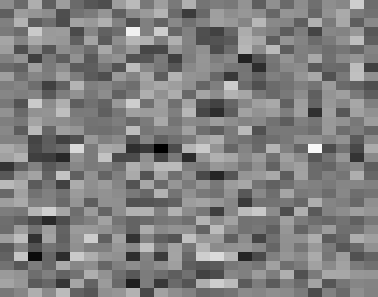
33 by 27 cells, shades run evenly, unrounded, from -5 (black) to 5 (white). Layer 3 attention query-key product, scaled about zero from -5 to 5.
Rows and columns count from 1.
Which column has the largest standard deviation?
10
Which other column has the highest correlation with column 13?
11
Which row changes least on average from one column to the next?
14
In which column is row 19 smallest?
1
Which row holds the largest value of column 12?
4
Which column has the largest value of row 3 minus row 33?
23
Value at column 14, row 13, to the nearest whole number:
2
